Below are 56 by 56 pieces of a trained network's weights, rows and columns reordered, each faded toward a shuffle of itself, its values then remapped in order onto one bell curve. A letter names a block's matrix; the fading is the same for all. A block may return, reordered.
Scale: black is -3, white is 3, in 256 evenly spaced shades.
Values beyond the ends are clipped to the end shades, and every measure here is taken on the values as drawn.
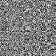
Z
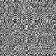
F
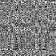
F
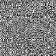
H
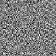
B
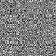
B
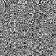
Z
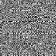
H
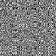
B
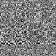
H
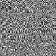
B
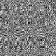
B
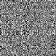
H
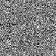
Z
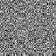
B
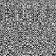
H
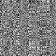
B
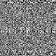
F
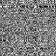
H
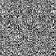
F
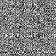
H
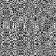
B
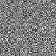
B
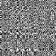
F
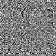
H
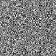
Z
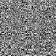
F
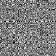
F
